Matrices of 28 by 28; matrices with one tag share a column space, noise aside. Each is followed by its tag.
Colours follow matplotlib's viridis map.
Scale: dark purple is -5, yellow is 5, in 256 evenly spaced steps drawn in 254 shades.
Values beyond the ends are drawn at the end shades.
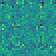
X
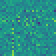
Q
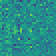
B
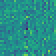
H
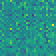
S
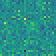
H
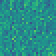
H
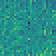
H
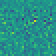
Q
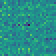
S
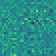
Q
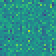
B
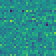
Q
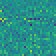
Q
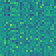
S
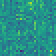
H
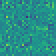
X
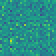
S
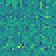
X
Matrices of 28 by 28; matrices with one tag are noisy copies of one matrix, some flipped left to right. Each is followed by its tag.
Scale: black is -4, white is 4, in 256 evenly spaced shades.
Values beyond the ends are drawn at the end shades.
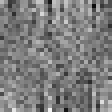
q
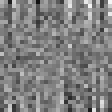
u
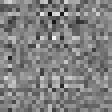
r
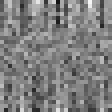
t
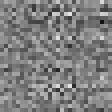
r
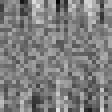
t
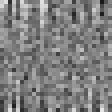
u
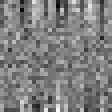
t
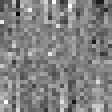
q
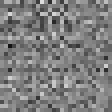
r
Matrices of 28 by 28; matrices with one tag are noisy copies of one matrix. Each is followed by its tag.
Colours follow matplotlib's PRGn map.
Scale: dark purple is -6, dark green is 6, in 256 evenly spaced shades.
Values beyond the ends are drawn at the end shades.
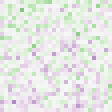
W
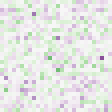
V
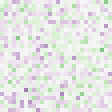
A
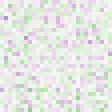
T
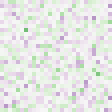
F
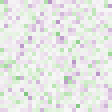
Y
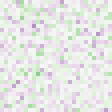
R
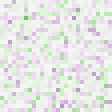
T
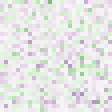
F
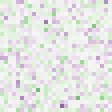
T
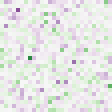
Y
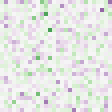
Y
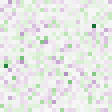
R
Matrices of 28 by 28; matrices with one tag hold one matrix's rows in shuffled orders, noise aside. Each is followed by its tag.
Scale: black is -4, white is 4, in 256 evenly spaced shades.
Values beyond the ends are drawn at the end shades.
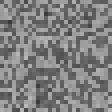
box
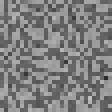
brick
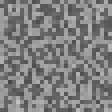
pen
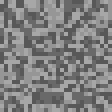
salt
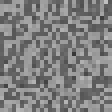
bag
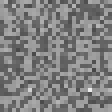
bag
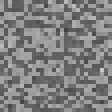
salt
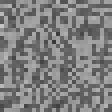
bag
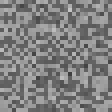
box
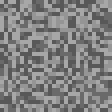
brick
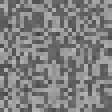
brick
